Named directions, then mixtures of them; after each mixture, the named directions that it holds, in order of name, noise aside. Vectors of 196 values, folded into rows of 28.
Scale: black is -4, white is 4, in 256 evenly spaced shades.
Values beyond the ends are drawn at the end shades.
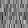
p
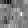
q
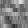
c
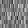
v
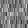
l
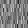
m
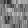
c, q.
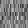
p, v.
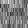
l, q.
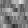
c.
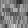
c, m.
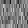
m, q.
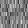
l, m.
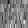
p, q.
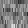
c, m.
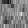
c, q, v.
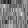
l, m, q.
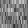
c, m, p.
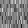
c, m, p.
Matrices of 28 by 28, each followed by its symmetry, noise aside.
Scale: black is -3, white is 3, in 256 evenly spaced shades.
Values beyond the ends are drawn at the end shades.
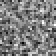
antisymmetric.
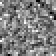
symmetric across the other diagonal.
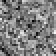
symmetric across the other diagonal.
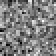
antisymmetric.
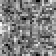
mirrored top to bottom.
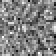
mirrored top to bottom.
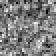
no symmetry.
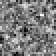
symmetric across the other diagonal.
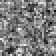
no symmetry.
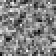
no symmetry.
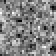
mirrored top to bottom.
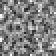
mirrored top to bottom.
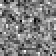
antisymmetric.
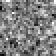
antisymmetric.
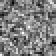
symmetric across the other diagonal.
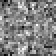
mirrored top to bottom.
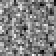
mirrored top to bottom.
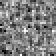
symmetric across the other diagonal.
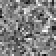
symmetric across the other diagonal.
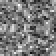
mirrored top to bottom.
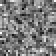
symmetric across the other diagonal.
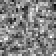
no symmetry.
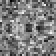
mirrored top to bottom.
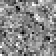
symmetric across the other diagonal.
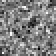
symmetric across the other diagonal.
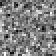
no symmetry.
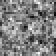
mirrored top to bottom.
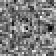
mirrored top to bottom.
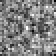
mirrored top to bottom.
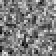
no symmetry.
